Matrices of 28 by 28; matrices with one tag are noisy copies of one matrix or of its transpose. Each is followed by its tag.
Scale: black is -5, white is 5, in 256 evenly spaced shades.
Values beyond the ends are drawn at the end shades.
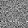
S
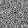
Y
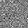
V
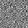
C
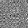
V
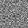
V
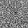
Y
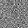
V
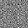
V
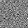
V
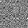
V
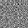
V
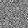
V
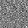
C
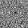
Y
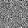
S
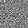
V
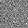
V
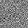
V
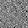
C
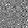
C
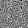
S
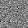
S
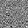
C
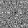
Y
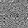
V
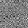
V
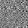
C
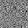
C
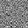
C
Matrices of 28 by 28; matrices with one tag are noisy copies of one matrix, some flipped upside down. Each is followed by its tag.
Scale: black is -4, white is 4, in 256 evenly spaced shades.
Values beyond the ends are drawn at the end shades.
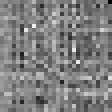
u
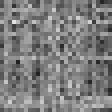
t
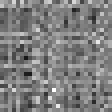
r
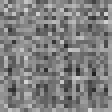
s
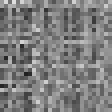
r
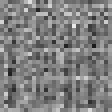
s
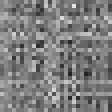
u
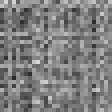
r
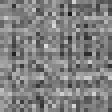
u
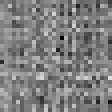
u
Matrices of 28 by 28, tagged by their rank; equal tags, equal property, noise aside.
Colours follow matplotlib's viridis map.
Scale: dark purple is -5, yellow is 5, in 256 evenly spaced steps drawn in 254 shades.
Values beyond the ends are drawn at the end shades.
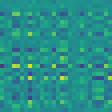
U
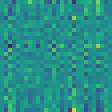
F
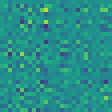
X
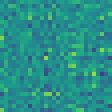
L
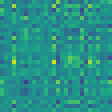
F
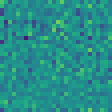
L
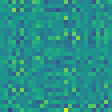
X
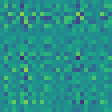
F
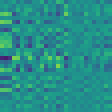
U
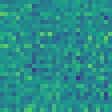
L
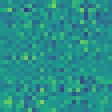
L
